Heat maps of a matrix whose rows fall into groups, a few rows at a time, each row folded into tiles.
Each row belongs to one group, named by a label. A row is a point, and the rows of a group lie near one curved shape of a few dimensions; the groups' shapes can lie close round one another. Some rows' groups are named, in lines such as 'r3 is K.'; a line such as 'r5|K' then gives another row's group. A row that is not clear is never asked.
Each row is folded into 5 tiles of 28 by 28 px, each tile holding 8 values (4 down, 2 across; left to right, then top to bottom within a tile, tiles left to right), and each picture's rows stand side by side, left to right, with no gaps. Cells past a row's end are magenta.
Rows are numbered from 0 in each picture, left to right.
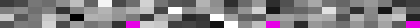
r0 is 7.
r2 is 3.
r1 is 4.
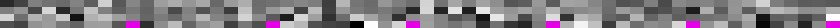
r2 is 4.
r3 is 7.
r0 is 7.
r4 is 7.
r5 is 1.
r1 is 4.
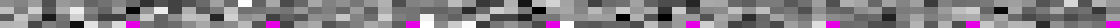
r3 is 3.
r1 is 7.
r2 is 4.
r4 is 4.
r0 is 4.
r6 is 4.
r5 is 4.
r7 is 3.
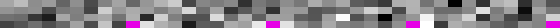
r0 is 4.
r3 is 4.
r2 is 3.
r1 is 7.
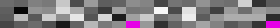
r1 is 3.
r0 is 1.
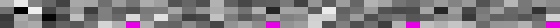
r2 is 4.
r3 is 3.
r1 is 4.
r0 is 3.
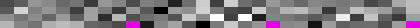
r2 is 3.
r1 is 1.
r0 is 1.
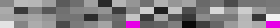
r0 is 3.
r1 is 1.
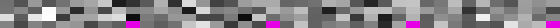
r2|3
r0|3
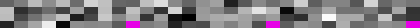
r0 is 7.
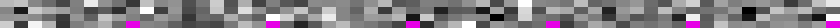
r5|3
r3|7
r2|3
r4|3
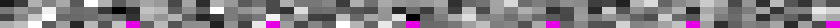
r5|4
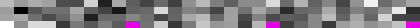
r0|3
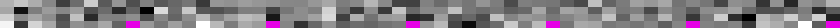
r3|4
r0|3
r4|4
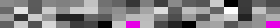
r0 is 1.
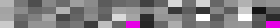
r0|4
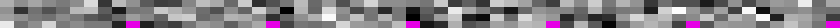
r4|4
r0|3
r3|3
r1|3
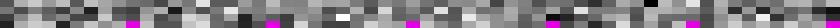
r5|7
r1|3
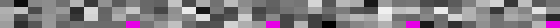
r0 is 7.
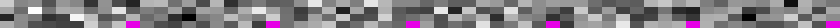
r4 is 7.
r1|4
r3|7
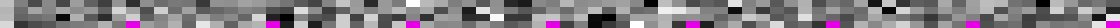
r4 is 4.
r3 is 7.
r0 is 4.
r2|3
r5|4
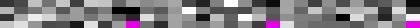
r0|4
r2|4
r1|3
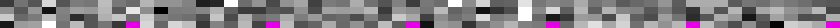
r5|4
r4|7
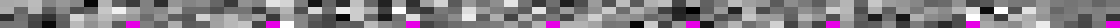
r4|4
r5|4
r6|7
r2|4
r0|4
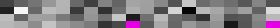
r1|7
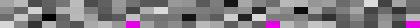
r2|3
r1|1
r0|4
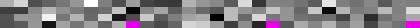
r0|1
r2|7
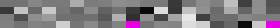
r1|1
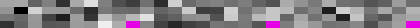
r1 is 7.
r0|3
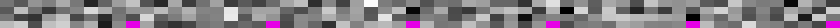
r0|3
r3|3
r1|7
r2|1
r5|1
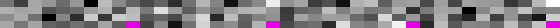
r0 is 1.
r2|1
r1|3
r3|3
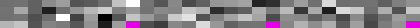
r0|3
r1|3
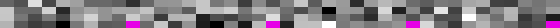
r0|7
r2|7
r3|3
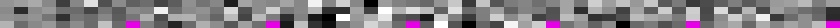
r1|7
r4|7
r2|4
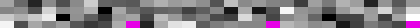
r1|7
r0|4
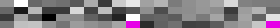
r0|3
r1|1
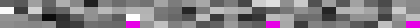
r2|4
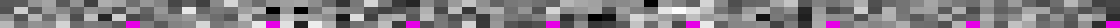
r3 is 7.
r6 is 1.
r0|1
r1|1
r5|4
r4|4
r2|3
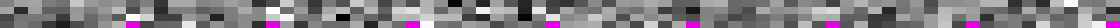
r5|4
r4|4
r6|4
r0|1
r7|1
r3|4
